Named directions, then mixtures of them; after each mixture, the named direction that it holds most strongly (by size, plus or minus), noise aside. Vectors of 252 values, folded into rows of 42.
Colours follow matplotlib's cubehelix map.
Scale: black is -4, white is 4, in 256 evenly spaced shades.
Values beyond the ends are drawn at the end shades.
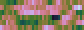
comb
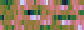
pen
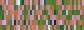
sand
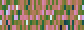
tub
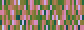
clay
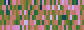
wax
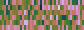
wax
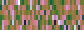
clay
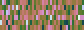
tub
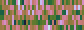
sand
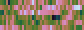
comb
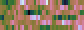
pen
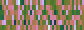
sand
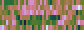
comb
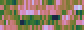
comb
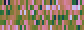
wax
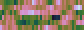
comb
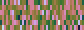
clay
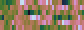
pen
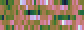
pen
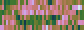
comb
